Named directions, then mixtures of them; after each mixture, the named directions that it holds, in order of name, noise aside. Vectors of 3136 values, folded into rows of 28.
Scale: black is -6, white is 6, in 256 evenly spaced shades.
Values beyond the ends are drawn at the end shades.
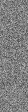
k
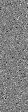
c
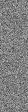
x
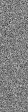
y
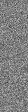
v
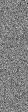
c, x, y.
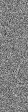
x, y.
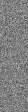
v, y.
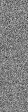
k, v, y.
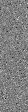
c.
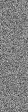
x.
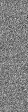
v, y.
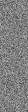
k, x.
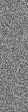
c, x, y.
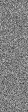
k, x.
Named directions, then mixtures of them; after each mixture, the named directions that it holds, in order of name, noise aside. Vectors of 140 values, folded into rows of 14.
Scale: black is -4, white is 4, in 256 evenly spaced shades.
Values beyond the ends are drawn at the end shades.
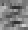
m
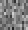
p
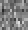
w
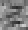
m.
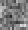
m, p.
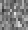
p, w.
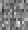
w.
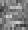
m, p.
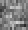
m, p.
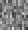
p.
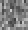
m, w.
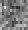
m, w.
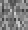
w.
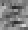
m.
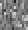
p, w.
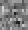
m, w.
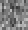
m, w.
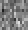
w.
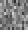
p.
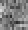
m, p.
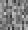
p.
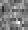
m, w.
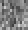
m, w.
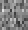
w.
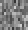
p, w.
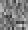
m, p.
